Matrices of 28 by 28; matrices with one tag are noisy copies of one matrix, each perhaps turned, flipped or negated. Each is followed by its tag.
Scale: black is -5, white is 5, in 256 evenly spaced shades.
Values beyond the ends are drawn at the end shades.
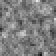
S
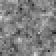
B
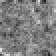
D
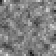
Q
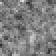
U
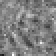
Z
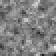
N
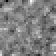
Q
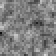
U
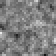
U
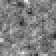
S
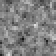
N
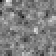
N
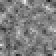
Q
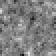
U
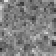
D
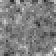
D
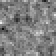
U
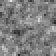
U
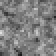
B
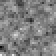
N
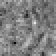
Z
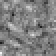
Z
